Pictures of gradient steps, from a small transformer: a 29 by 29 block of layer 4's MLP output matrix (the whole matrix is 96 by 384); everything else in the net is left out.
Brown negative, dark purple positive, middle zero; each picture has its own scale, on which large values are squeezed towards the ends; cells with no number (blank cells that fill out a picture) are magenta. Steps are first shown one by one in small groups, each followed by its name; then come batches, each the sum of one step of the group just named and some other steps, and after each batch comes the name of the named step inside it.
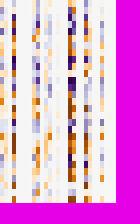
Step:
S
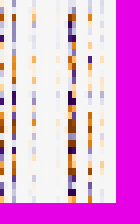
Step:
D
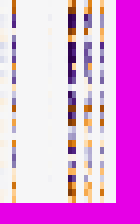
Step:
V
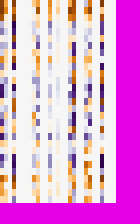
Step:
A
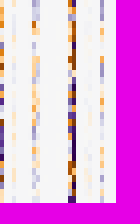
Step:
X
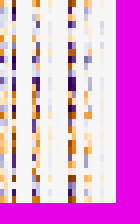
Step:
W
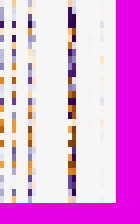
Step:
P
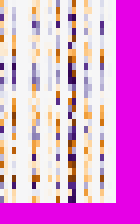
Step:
X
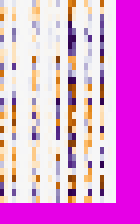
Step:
D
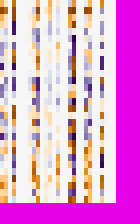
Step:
A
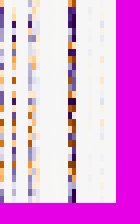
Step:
P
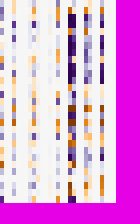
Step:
V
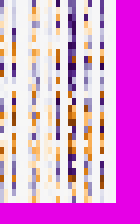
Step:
S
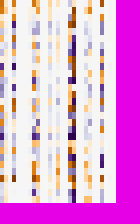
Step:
A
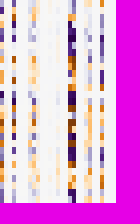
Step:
D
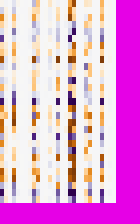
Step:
D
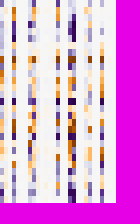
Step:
P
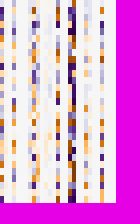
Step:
S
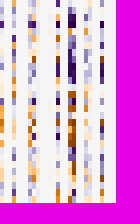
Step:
P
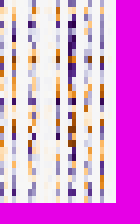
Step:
P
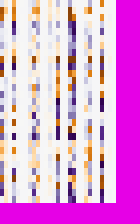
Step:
A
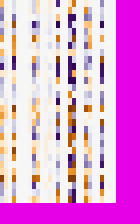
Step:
S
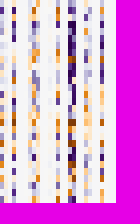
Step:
W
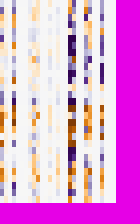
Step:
D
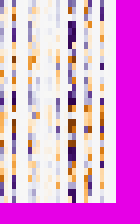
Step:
D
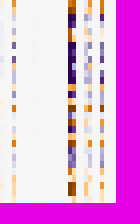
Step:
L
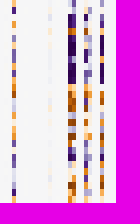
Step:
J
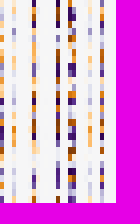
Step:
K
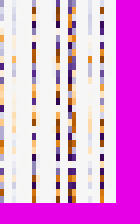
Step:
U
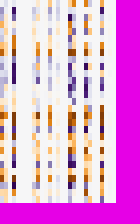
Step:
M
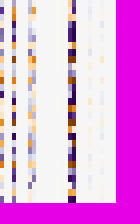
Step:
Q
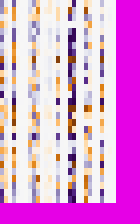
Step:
Q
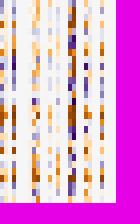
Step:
M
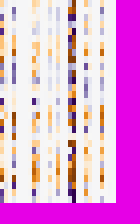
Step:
M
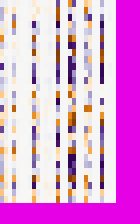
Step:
U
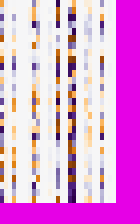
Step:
K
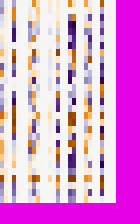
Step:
M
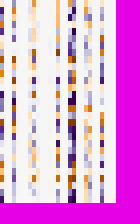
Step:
Q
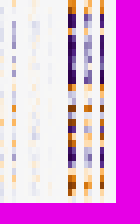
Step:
L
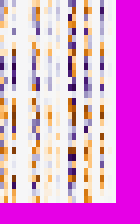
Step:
M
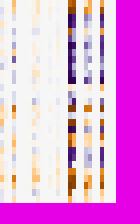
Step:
L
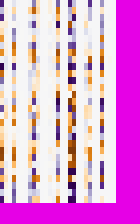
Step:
U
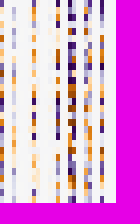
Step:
K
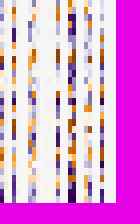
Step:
K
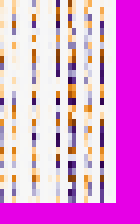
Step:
K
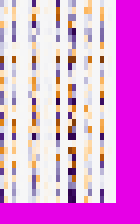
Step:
K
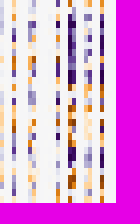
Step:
J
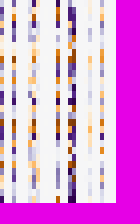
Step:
K
